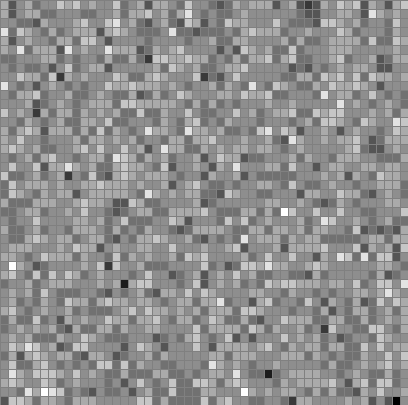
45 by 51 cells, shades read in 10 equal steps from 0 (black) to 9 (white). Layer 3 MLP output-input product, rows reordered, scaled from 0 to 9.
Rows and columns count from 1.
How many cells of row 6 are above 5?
22
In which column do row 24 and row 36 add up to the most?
36
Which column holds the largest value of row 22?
19
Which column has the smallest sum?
26
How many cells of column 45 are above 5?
22
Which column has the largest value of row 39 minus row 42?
34
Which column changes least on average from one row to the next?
44
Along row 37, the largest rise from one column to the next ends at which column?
42
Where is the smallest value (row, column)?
45, 50
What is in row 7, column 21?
7
